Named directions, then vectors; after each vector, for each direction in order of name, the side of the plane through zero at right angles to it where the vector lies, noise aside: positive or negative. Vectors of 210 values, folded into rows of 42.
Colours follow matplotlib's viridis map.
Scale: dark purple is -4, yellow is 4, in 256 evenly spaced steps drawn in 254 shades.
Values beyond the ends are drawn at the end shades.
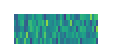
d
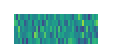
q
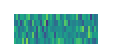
negative, negative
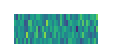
positive, positive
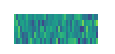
negative, positive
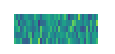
negative, positive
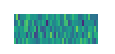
negative, negative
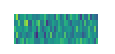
negative, negative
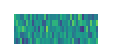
negative, positive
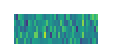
positive, positive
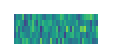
positive, negative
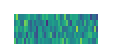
negative, negative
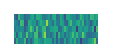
positive, positive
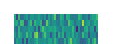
positive, positive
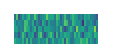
negative, negative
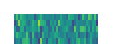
positive, negative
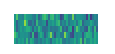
negative, negative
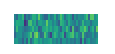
positive, positive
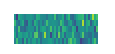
positive, positive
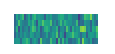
positive, negative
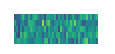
positive, negative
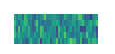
negative, positive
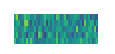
negative, negative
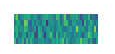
negative, negative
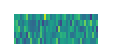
negative, positive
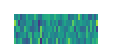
negative, positive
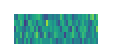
positive, positive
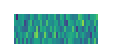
positive, positive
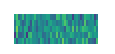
negative, negative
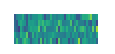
positive, negative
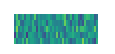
negative, negative
